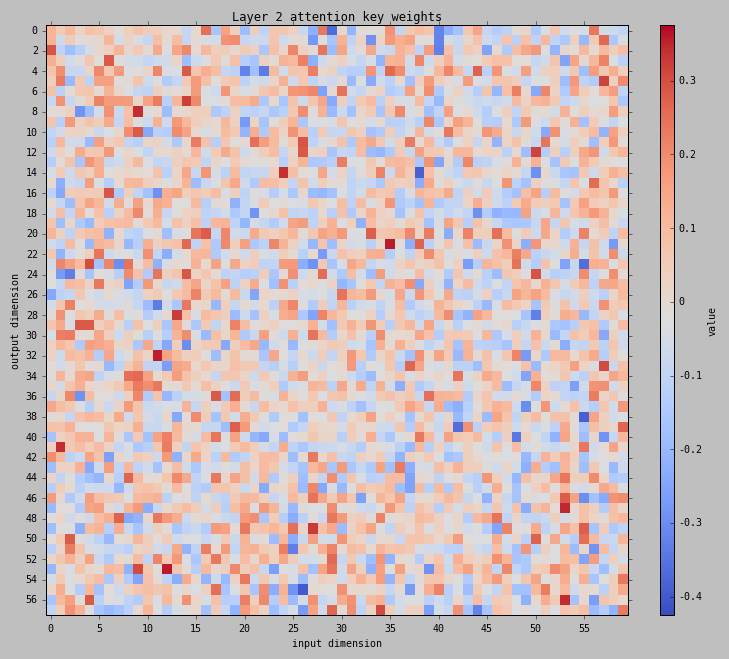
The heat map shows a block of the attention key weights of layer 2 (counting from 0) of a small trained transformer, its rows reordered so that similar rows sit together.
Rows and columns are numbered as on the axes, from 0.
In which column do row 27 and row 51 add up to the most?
2
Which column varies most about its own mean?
55
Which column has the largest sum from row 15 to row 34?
14
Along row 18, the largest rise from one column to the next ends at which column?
49
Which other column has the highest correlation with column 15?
48
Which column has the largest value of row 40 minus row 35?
38
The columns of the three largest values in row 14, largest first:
24, 34, 16
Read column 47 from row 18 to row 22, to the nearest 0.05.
-0.2 -0.15 0.1 0.2 0.1
